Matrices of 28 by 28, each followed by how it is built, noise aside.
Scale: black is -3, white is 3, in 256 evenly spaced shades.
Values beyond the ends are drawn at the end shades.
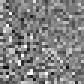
lower triangular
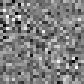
block diagonal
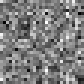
low rank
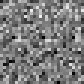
repeating columns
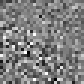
lower triangular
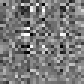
low rank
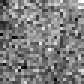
smooth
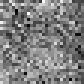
smooth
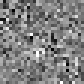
block diagonal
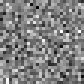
noise
